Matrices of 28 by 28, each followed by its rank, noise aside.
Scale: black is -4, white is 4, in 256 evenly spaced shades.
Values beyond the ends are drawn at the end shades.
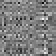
three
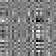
two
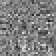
six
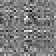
four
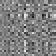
three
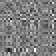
three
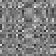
three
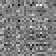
four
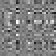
two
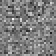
six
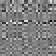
two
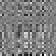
two
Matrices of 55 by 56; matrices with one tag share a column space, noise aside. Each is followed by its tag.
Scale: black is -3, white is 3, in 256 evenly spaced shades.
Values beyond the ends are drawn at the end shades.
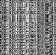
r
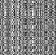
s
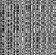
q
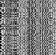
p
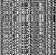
r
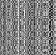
s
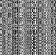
p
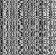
s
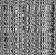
q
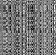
q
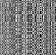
r
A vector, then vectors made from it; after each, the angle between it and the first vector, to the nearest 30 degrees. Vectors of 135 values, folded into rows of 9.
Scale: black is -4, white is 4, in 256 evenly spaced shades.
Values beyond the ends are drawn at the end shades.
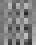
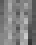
60 degrees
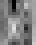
60 degrees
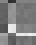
90 degrees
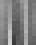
90 degrees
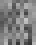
30 degrees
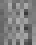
30 degrees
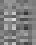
60 degrees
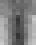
90 degrees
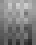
60 degrees
